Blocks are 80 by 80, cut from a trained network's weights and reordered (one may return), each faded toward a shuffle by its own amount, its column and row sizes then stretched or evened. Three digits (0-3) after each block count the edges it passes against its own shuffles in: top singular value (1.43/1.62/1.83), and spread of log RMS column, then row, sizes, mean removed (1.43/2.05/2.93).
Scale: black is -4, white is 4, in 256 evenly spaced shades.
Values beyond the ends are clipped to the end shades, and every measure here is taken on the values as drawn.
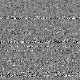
1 0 3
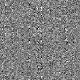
2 2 0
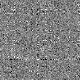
3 2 2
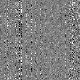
2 3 1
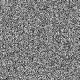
1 0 0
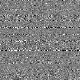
2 0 3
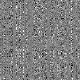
2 3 1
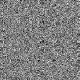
3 1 0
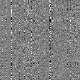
2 3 1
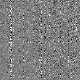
1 3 1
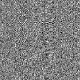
3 2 0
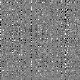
1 3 2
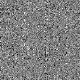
0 2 1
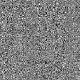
2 2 1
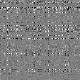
2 2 3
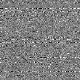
1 0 3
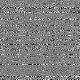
2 0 3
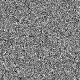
0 0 0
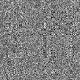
3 1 1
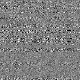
2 0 3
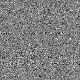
0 0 2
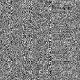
3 2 0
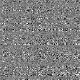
0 1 3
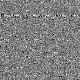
2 0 2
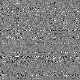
2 1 3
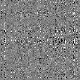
2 3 2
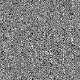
1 2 1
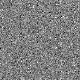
0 2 1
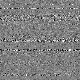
1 0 3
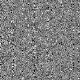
1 2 0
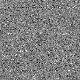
1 0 2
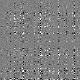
1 3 3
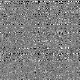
2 2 3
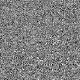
2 1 1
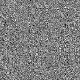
2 2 0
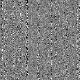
0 3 0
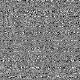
0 0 3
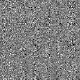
2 2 1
